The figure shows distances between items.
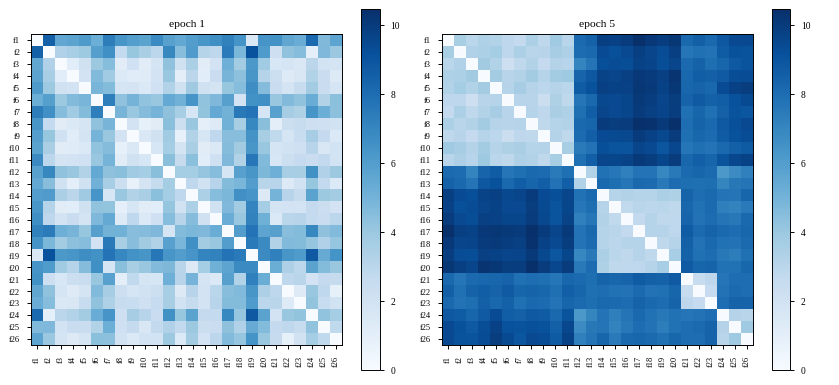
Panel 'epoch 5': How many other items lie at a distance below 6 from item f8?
10
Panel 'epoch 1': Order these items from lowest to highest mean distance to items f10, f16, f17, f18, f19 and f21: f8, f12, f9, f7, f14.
f8, f9, f12, f14, f7
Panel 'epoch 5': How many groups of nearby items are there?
5
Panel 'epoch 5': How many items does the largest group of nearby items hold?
11
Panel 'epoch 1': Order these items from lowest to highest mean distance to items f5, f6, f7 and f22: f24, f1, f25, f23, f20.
f23, f25, f20, f24, f1
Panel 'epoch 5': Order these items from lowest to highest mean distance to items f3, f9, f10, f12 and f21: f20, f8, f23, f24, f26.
f8, f23, f24, f26, f20
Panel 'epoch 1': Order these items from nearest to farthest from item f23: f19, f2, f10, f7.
f10, f7, f2, f19
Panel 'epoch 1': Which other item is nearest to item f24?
f2
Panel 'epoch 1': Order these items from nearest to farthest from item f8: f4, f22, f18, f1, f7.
f4, f22, f18, f7, f1
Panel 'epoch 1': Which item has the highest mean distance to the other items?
f19
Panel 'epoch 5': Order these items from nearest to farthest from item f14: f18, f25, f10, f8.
f18, f25, f10, f8
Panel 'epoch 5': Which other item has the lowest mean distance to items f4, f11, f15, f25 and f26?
f24
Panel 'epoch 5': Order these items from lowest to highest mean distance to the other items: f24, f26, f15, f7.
f7, f15, f24, f26
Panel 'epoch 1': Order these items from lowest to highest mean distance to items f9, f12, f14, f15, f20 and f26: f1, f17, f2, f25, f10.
f10, f25, f17, f2, f1
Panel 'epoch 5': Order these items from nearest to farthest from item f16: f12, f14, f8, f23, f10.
f14, f12, f23, f10, f8
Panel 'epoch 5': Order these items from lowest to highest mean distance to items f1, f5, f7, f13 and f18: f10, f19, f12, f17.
f10, f12, f19, f17
